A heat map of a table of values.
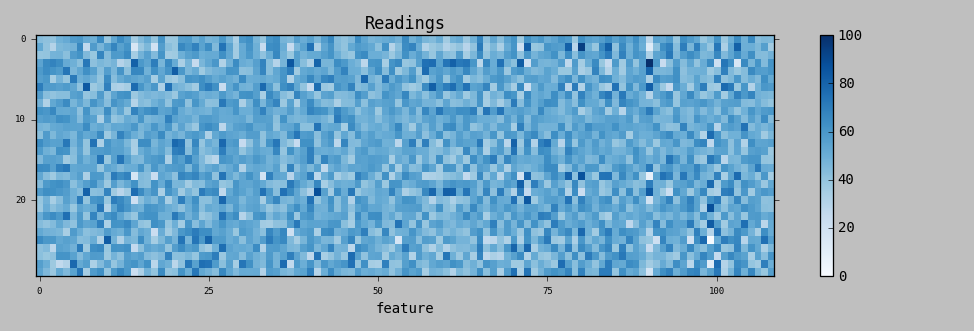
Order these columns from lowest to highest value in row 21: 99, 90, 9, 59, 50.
90, 50, 59, 9, 99
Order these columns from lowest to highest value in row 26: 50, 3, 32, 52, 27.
52, 50, 3, 32, 27
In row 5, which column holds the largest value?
48
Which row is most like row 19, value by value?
6
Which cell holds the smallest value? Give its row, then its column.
25, 99
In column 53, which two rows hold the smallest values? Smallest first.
25, 13
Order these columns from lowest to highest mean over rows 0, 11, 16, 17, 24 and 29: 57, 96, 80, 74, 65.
57, 74, 96, 65, 80
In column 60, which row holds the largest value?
19
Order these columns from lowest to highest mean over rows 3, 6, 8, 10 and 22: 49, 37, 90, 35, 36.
35, 36, 49, 37, 90
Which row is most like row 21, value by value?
12
